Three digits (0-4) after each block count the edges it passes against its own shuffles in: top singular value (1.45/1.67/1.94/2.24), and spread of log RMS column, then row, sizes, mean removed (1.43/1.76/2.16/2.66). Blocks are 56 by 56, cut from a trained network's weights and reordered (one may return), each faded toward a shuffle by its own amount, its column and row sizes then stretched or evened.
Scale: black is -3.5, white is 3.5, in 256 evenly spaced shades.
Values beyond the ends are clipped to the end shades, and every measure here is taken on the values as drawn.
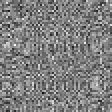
4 2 1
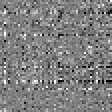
4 3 3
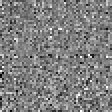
0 3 3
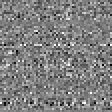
2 1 4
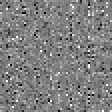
0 3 0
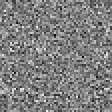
0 1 0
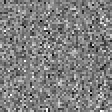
0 3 0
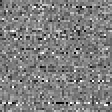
1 0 4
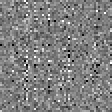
2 3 0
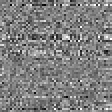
4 1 4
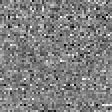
0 0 4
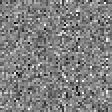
1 3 1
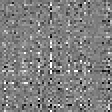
3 4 3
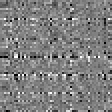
4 3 4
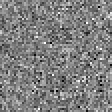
1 1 1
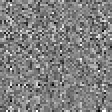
2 3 2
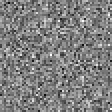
3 2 2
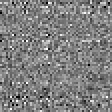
3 1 2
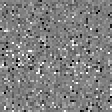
0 2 1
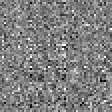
2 2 1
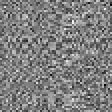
4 0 0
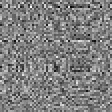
4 1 3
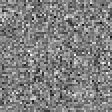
0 0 1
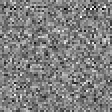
2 0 2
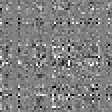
3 4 4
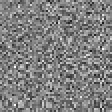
4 2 0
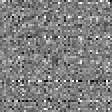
3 3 3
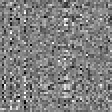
3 4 1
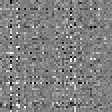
1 4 4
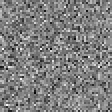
2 1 1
